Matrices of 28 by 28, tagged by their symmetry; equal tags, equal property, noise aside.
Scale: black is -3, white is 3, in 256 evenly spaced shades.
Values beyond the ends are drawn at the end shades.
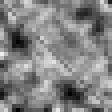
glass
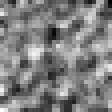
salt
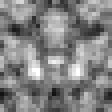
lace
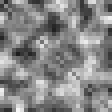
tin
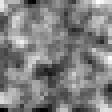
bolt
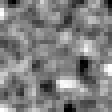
salt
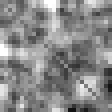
tin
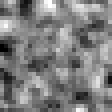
salt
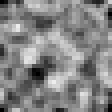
glass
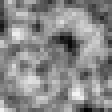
glass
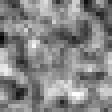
bolt
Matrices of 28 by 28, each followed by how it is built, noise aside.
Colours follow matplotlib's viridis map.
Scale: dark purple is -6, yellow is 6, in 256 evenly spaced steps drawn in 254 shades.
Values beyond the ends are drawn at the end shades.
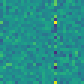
uneven columns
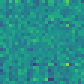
low rank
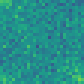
smooth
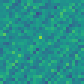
Hankel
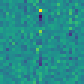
uneven columns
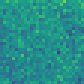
smooth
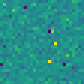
sparse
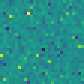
sparse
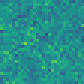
smooth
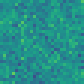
smooth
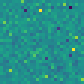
sparse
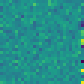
uneven columns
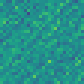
Hankel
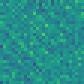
Toeplitz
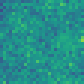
smooth
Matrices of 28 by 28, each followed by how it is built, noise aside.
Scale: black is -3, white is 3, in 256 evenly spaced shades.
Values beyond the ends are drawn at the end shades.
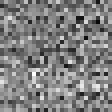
blocks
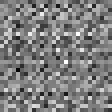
repeating columns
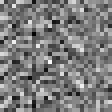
repeating rows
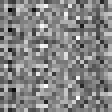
repeating rows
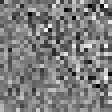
upper triangular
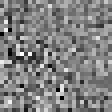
lower triangular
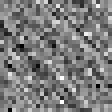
Toeplitz
